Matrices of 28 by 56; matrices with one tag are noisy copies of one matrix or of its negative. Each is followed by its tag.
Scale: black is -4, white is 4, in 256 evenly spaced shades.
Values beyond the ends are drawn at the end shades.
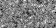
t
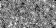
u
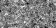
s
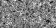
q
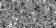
u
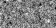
q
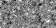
q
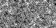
s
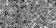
s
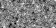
u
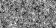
u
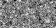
q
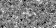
t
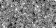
u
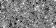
u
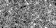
s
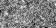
s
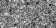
s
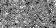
s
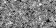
q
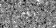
t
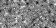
s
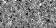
q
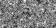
t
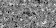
t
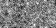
s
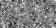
u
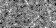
s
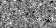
q
